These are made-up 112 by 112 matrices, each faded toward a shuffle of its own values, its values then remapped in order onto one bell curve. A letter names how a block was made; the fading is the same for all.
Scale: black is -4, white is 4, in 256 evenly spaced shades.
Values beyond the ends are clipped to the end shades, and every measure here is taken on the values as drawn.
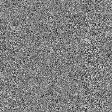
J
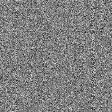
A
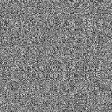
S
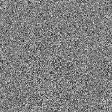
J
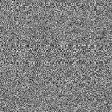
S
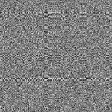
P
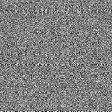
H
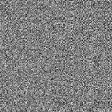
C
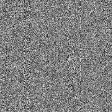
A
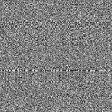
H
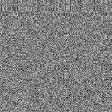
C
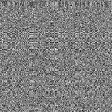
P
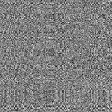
P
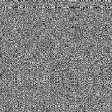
H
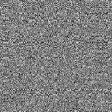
H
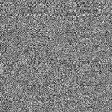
S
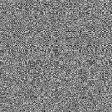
H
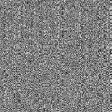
C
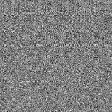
S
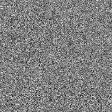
J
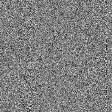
A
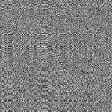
P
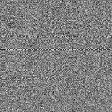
H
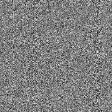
J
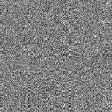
C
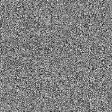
J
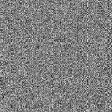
C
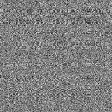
S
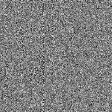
J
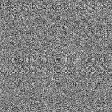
S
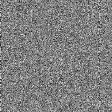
A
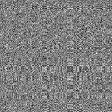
P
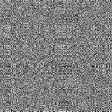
P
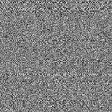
H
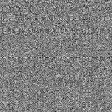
H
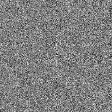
J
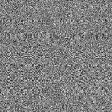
S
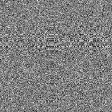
H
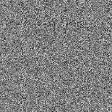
J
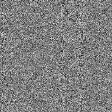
J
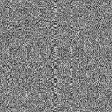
C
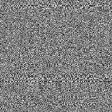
H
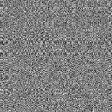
P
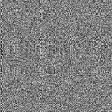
C
